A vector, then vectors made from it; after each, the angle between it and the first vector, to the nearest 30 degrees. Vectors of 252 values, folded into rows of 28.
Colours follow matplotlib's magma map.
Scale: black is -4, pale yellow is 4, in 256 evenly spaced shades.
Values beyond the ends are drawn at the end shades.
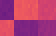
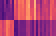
30 degrees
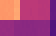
90 degrees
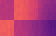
60 degrees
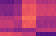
60 degrees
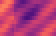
120 degrees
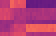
120 degrees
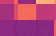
60 degrees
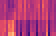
60 degrees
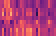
120 degrees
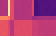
120 degrees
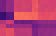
30 degrees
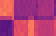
150 degrees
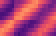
60 degrees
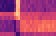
90 degrees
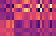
60 degrees
